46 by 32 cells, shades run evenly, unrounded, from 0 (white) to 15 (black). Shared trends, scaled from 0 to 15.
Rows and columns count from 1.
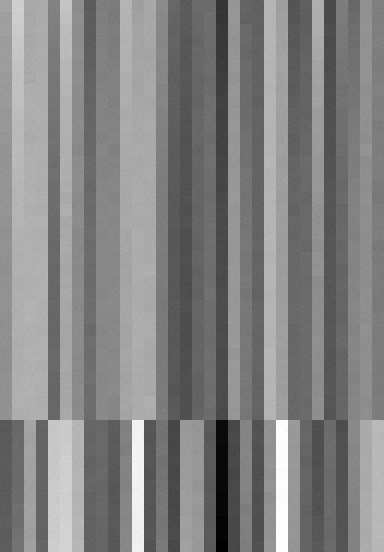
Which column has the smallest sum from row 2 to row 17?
2
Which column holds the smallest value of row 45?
24
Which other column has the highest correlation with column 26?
8
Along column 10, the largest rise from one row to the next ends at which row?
36
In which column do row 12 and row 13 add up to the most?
19
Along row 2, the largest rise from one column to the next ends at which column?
28
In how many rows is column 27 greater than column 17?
11
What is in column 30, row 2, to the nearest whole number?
9
